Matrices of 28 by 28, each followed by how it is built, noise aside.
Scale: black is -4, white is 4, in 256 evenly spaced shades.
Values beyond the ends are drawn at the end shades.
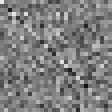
diagonal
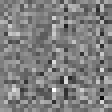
low rank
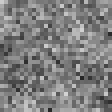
smooth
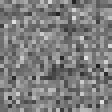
blocks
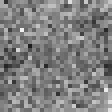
smooth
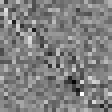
banded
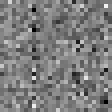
uneven columns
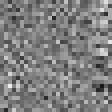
low rank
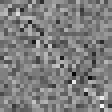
banded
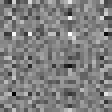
low rank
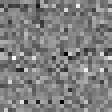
uneven rows
